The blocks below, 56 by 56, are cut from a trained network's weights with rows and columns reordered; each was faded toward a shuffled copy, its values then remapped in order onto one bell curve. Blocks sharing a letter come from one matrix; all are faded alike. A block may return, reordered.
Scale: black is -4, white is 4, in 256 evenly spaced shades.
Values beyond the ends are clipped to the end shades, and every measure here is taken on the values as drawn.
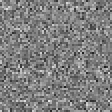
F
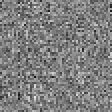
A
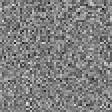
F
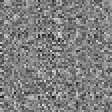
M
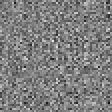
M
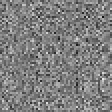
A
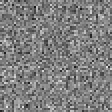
F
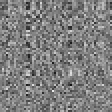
M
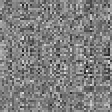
M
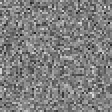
F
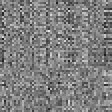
M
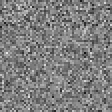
F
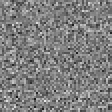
F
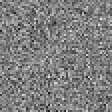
F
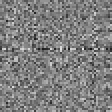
A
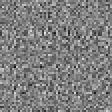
M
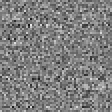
F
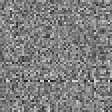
A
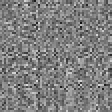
M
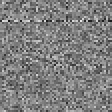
A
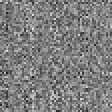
A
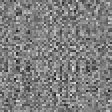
M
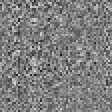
A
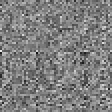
M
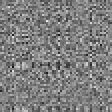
M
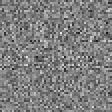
F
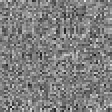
M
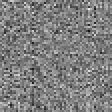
A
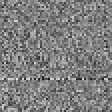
A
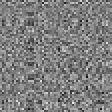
M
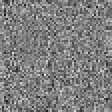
F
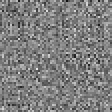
M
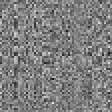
M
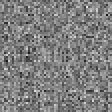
M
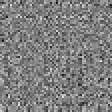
M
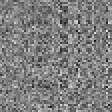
M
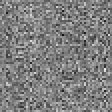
A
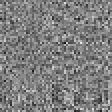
M
